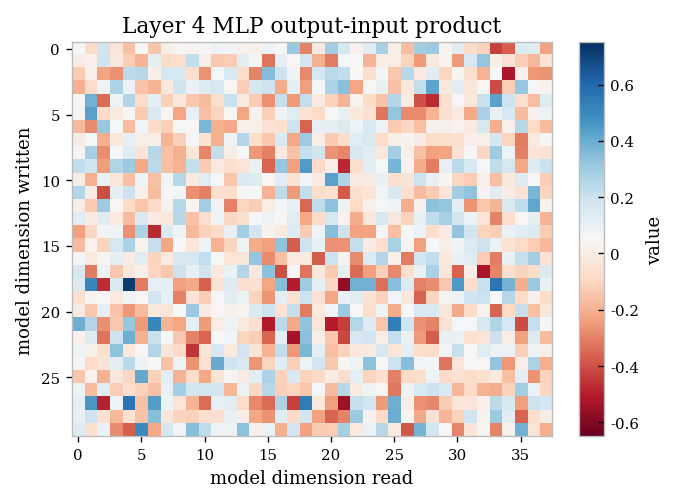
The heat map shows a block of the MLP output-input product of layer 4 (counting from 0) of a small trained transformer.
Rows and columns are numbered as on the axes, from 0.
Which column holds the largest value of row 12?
36
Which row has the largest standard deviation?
18
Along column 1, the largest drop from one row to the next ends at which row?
6
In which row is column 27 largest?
29
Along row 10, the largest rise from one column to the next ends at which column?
20
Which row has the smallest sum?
17
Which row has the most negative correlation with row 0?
4
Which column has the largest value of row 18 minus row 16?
33
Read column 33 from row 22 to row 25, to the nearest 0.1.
0.2 0.1 0.3 0
